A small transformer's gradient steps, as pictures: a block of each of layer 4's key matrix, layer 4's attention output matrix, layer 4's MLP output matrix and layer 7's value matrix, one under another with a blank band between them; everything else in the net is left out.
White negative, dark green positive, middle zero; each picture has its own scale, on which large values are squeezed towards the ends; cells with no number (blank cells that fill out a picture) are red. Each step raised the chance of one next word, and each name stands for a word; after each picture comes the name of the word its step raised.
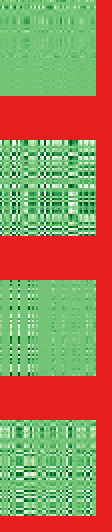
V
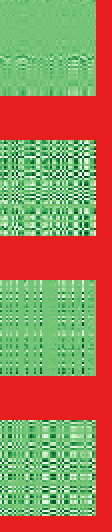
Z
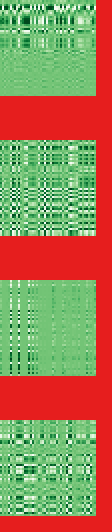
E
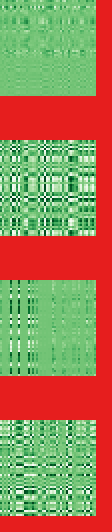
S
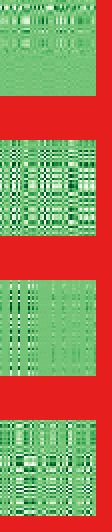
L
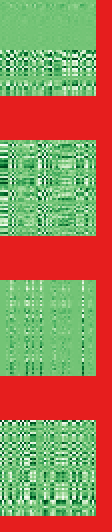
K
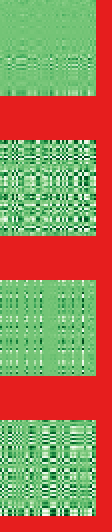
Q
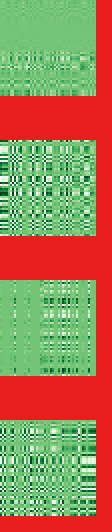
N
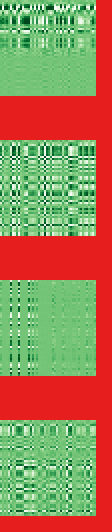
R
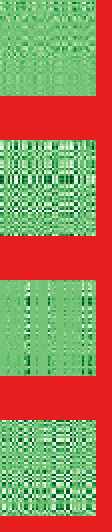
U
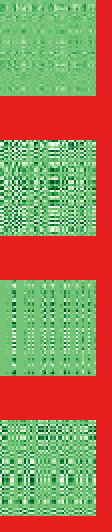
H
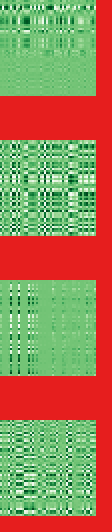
U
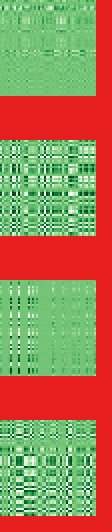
N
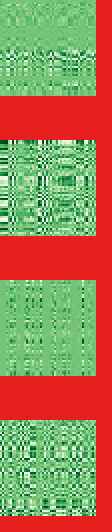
Q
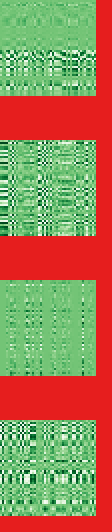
H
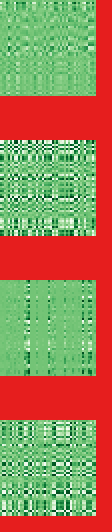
S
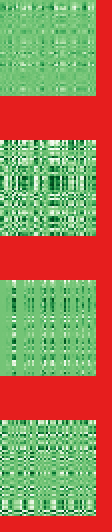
Q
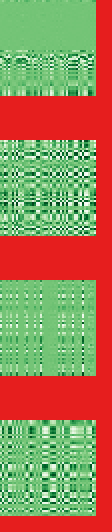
V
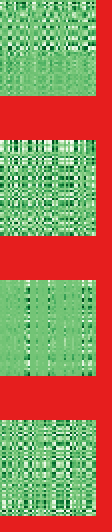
Q
